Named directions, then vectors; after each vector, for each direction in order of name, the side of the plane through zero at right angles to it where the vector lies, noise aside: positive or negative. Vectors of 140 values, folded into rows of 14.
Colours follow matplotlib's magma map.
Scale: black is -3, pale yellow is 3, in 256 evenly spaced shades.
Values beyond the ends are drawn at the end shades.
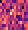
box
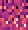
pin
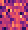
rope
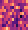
positive, negative, negative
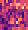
negative, negative, positive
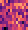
negative, negative, positive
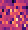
positive, positive, positive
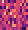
positive, negative, positive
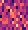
positive, positive, positive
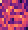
negative, positive, positive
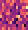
negative, negative, negative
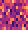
negative, negative, negative
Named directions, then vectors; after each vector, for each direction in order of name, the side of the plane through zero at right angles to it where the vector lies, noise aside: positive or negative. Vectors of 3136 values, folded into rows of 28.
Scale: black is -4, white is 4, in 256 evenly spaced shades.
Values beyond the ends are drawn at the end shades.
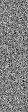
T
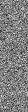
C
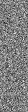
positive, negative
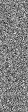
positive, negative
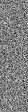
negative, positive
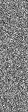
positive, negative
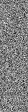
negative, positive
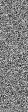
negative, negative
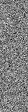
negative, positive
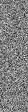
negative, positive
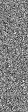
positive, negative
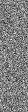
positive, negative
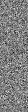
positive, positive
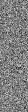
positive, positive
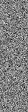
negative, positive
